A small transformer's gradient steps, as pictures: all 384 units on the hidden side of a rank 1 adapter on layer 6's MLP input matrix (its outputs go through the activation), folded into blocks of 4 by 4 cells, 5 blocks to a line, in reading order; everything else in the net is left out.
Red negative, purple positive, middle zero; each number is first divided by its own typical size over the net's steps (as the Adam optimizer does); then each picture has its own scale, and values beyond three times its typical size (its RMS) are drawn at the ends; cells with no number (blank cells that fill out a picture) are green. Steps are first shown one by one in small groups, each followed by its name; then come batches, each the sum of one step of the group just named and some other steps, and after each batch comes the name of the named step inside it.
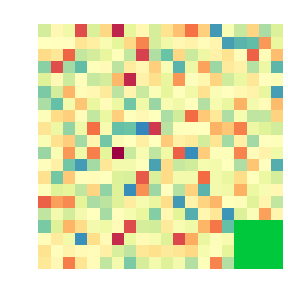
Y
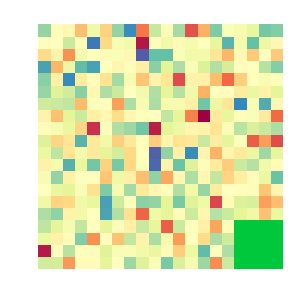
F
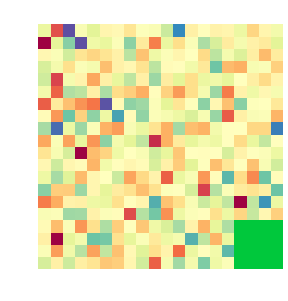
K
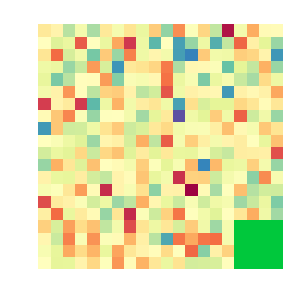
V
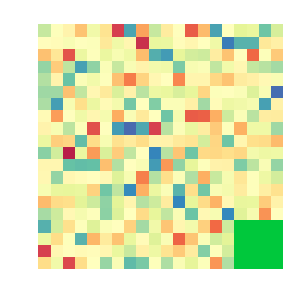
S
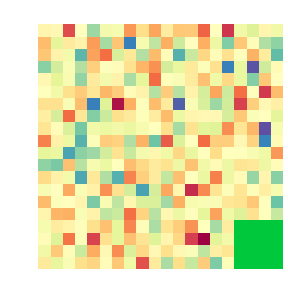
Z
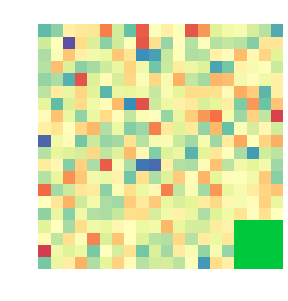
F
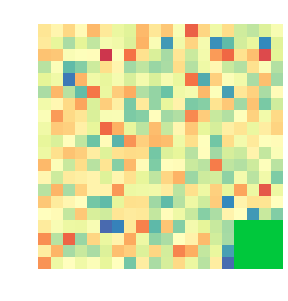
F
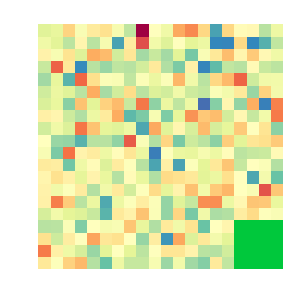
F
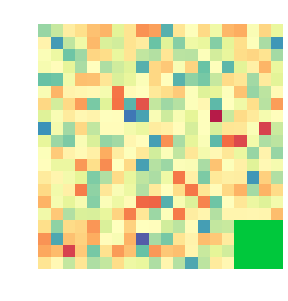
V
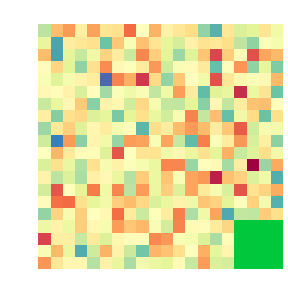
Y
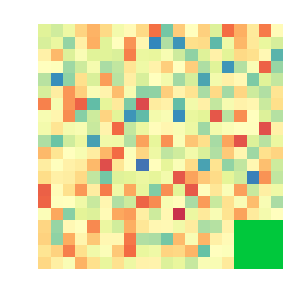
V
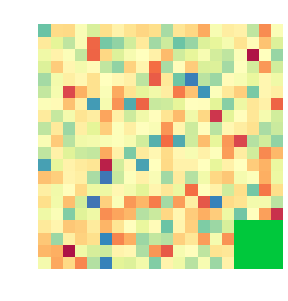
Z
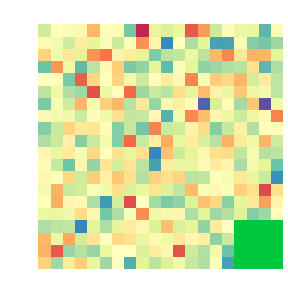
F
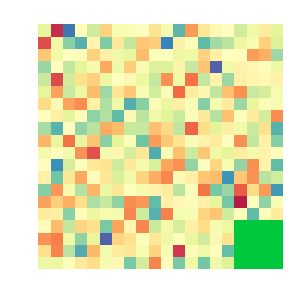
K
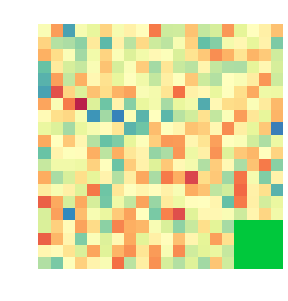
K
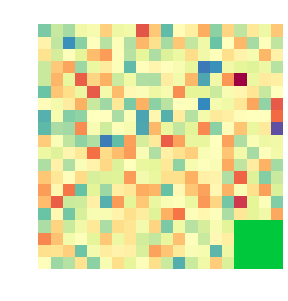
K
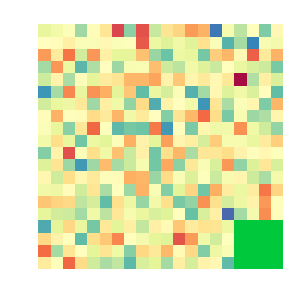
S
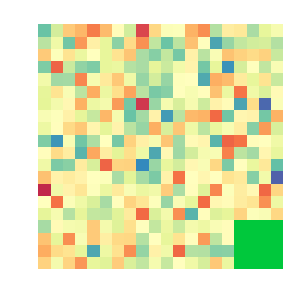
F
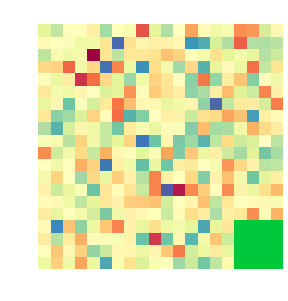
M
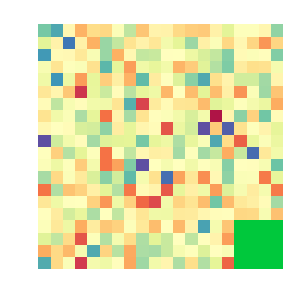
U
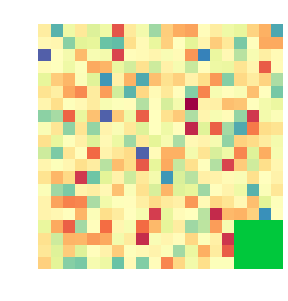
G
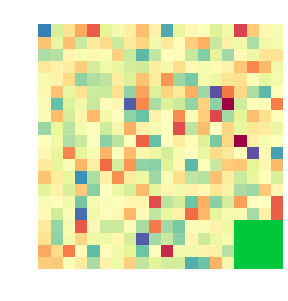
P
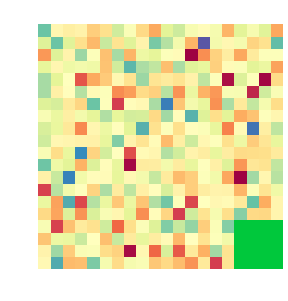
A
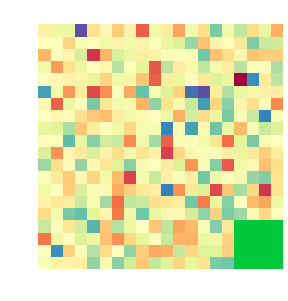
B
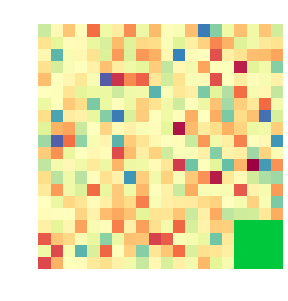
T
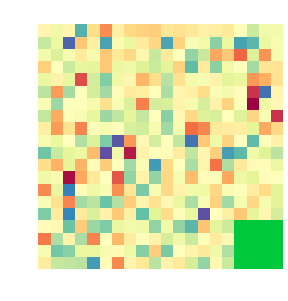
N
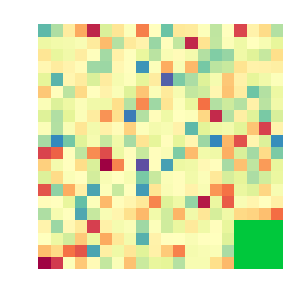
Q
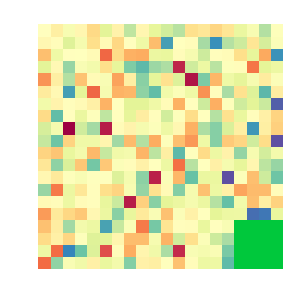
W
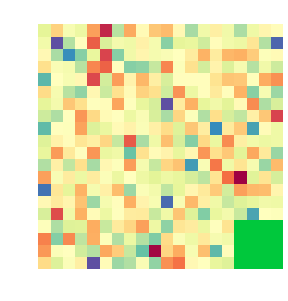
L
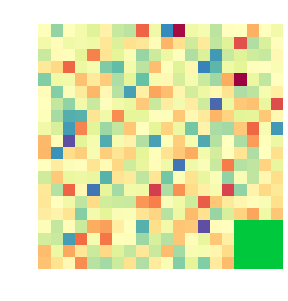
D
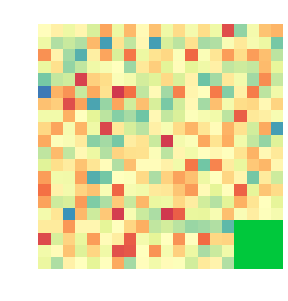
A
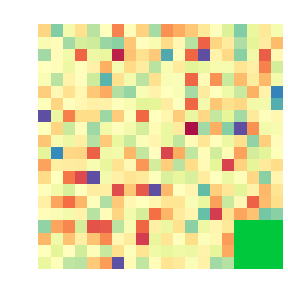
G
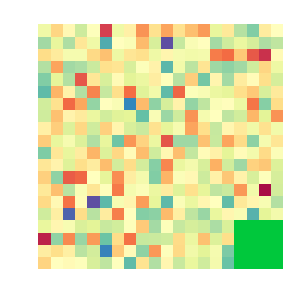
N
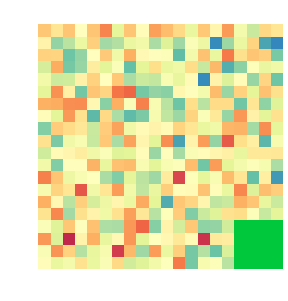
L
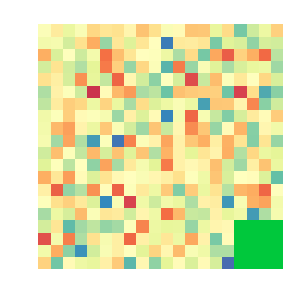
W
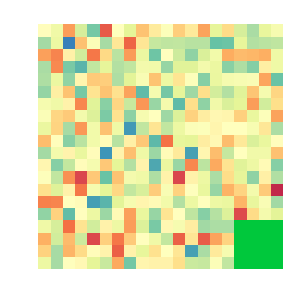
N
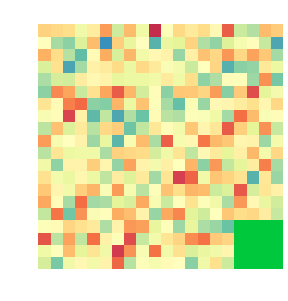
A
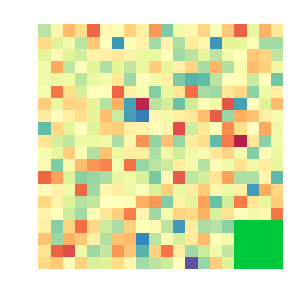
P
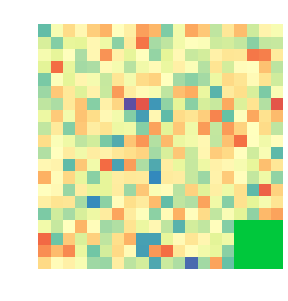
P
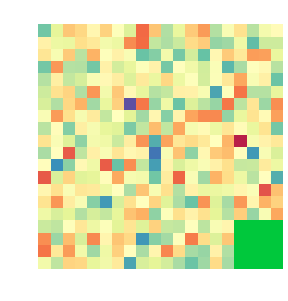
P
